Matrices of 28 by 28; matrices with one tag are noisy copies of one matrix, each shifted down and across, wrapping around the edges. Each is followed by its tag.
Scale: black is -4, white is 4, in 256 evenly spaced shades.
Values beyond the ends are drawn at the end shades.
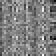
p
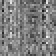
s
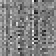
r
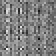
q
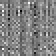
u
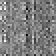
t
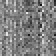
s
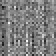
u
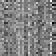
r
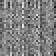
u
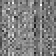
t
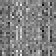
t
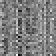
r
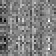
p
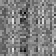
p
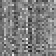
r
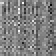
u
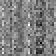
p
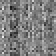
p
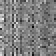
q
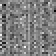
r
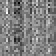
p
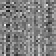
r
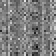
p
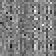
q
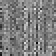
q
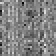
s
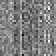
t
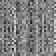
u
